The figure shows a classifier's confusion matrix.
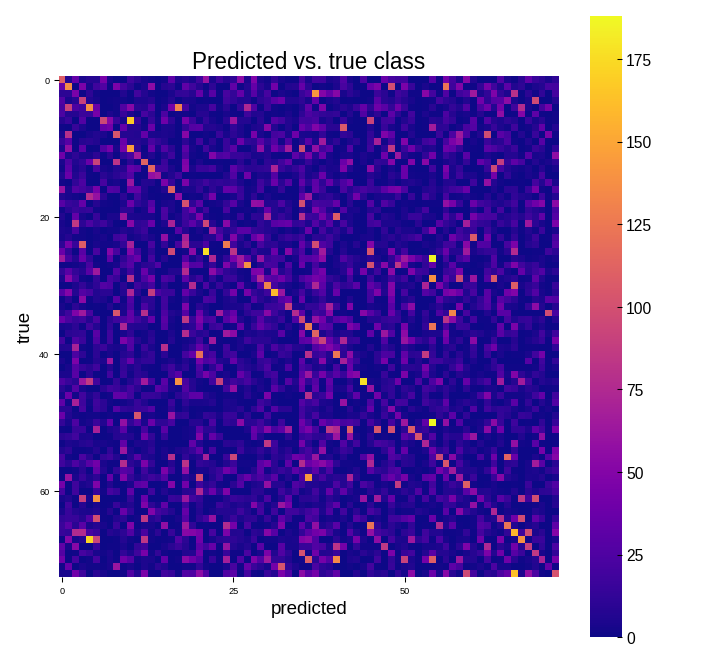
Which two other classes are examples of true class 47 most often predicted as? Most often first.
2, 41
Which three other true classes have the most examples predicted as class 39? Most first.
51, 33, 34
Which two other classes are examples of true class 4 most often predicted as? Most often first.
17, 1
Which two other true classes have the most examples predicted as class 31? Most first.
13, 28
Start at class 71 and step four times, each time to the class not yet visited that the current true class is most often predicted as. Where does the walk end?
35
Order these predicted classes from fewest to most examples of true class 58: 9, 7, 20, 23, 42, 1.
23, 7, 9, 1, 42, 20
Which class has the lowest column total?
14
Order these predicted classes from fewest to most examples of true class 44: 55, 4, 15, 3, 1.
1, 15, 55, 3, 4
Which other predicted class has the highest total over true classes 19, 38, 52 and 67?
4
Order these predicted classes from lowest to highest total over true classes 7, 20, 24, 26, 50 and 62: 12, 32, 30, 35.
12, 32, 30, 35
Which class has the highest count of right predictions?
44
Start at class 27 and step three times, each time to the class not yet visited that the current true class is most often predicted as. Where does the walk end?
21
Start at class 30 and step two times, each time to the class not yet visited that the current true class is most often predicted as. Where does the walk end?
68
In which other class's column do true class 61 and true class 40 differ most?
5
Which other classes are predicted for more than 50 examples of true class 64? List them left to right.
5, 12, 22, 67
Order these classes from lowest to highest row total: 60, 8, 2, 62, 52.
62, 60, 52, 8, 2
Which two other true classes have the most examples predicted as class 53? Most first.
40, 30
